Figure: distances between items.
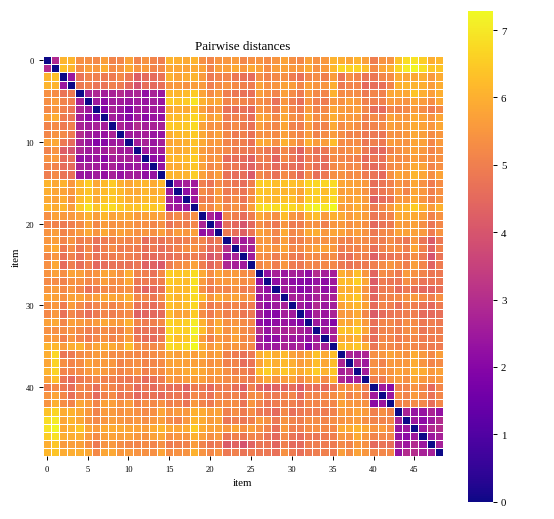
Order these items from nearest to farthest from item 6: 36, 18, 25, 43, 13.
13, 25, 43, 36, 18
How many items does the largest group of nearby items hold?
11
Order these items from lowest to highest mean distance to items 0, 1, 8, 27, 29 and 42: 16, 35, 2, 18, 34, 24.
34, 35, 24, 2, 16, 18
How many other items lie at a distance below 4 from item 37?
3
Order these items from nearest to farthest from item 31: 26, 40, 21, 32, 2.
32, 26, 40, 2, 21
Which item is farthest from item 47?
1
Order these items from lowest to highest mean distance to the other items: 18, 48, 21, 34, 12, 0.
12, 34, 48, 21, 0, 18
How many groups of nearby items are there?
10
